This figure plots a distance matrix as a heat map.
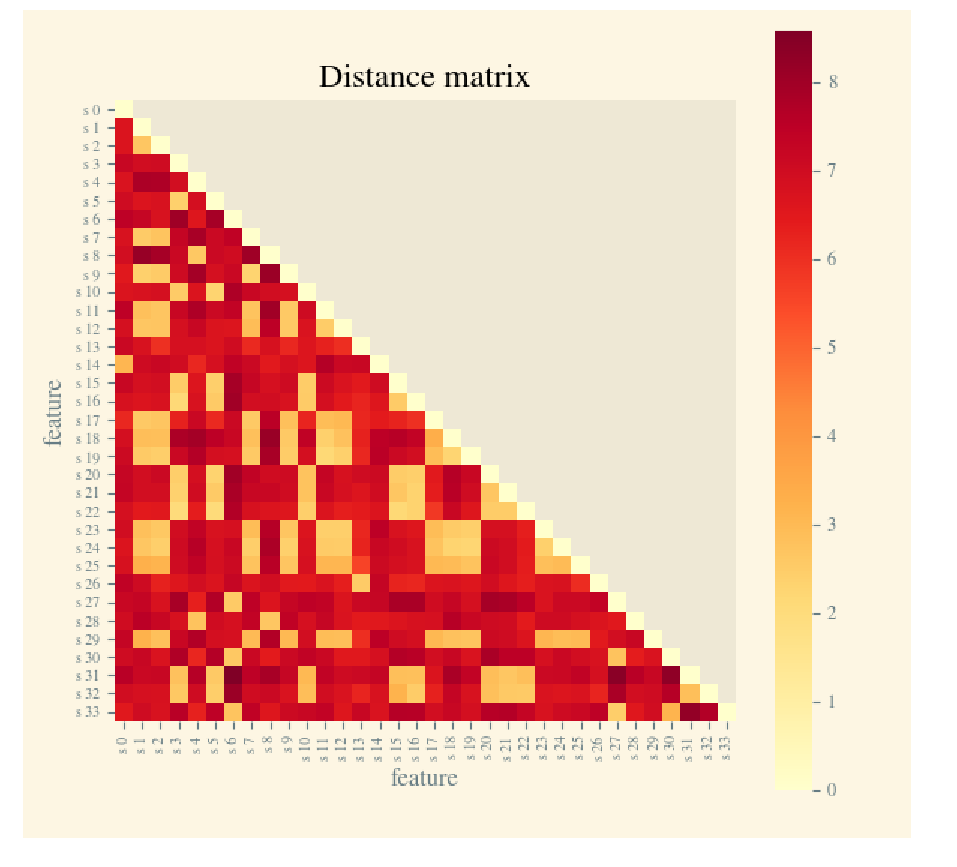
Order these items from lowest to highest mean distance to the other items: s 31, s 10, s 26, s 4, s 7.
s 7, s 10, s 31, s 26, s 4
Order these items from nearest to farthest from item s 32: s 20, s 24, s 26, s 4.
s 20, s 26, s 24, s 4
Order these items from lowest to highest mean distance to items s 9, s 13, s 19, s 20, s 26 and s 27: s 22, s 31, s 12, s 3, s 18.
s 12, s 18, s 22, s 3, s 31
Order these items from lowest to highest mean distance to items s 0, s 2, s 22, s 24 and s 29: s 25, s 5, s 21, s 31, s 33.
s 25, s 5, s 21, s 31, s 33
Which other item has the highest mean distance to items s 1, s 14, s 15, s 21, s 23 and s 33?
s 8
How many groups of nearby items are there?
6
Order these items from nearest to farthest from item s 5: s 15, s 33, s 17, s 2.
s 15, s 17, s 2, s 33
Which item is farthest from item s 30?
s 31
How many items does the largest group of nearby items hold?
13
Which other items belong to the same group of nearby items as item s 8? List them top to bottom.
s 4, s 28
